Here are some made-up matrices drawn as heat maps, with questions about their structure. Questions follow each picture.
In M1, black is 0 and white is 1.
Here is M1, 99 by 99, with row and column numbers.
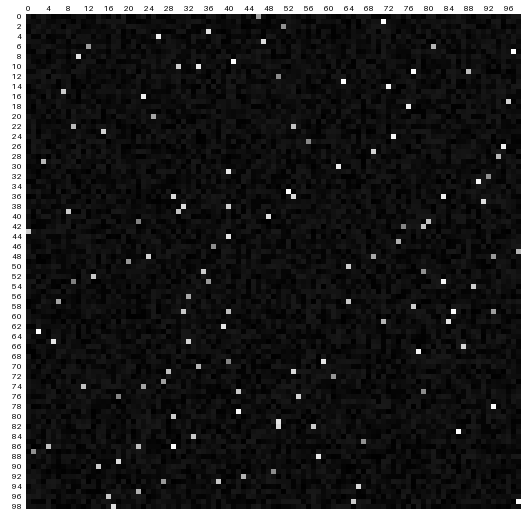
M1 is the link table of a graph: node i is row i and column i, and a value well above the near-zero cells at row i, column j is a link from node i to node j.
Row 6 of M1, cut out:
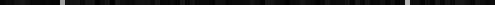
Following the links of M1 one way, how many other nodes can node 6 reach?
4
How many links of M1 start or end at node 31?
3
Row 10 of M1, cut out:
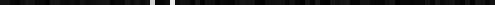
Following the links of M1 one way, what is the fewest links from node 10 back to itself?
5
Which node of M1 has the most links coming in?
node 40
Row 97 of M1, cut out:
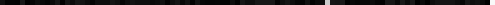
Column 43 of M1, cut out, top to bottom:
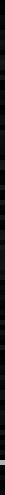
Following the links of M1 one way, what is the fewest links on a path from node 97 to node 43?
4
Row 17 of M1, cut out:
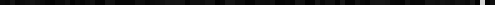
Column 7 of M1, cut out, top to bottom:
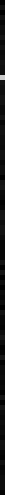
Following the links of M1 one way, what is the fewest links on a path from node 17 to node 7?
5
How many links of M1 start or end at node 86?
4
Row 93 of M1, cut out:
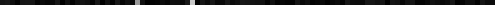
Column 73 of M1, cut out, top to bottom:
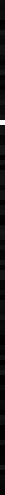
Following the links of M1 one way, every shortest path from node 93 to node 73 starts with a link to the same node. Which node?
node 38
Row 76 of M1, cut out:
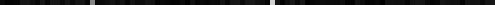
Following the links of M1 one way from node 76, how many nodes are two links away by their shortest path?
1
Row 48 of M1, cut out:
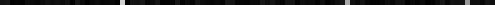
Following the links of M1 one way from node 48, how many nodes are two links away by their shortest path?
5
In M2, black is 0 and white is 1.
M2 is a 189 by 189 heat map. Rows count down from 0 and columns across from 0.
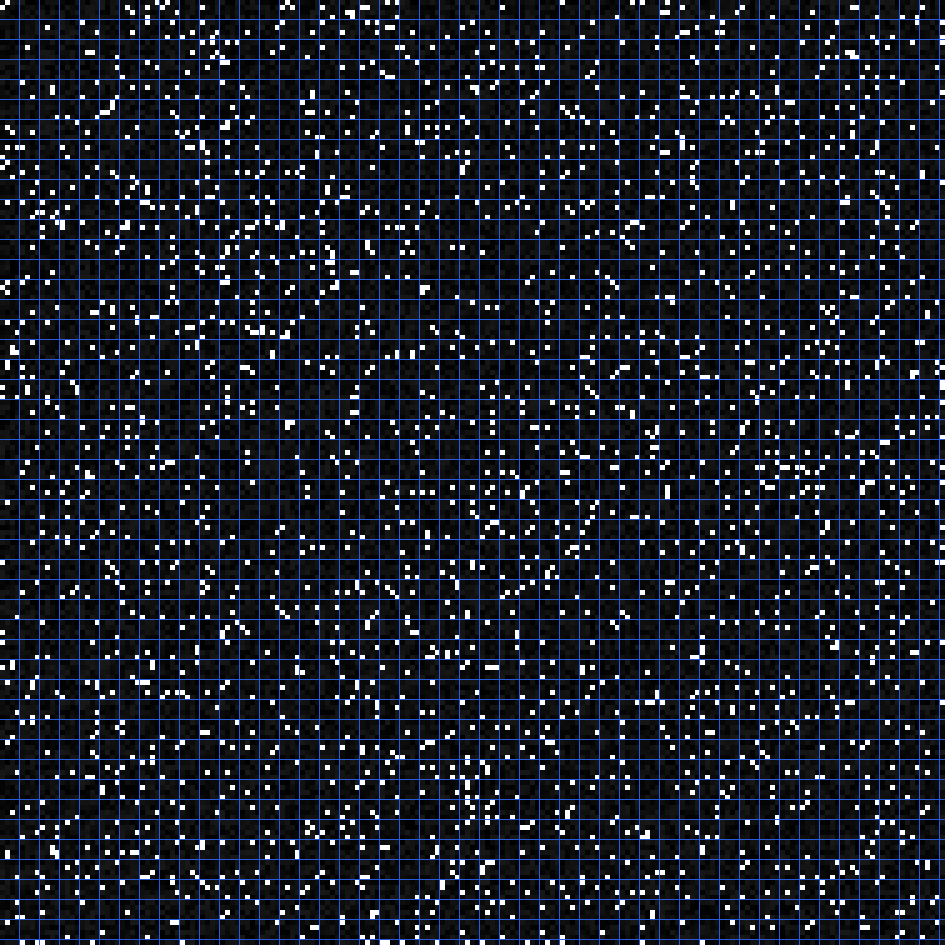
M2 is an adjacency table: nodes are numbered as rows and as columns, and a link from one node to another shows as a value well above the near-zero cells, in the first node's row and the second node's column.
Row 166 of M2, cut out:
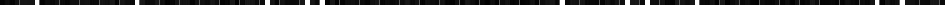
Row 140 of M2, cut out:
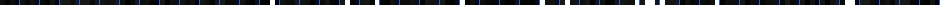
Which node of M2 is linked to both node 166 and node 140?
node 129
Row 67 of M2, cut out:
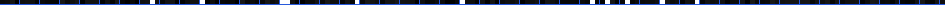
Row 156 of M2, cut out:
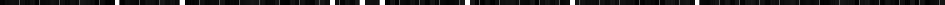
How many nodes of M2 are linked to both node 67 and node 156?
1
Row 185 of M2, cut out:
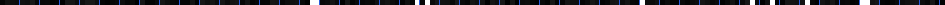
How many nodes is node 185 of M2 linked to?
10
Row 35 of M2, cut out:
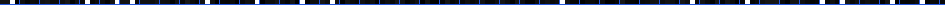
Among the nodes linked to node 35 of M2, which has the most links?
node 23
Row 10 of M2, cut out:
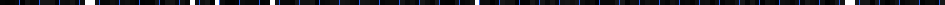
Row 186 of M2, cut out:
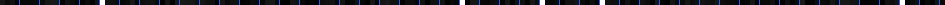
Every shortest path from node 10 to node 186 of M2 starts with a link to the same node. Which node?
node 169
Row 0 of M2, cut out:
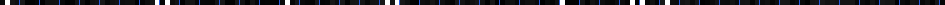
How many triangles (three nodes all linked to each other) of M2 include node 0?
2
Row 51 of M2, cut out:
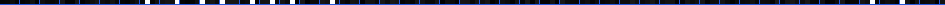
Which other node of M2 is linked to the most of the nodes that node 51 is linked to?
node 168
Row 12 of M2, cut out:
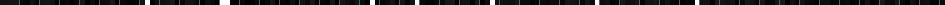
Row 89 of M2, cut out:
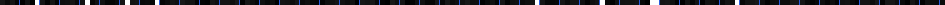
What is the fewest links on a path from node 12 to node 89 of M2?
3
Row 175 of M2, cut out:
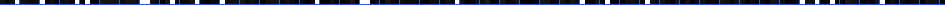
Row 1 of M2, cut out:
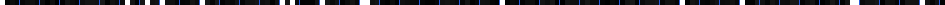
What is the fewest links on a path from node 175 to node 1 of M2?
2
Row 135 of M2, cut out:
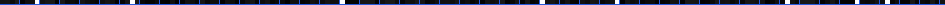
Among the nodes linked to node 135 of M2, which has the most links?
node 123
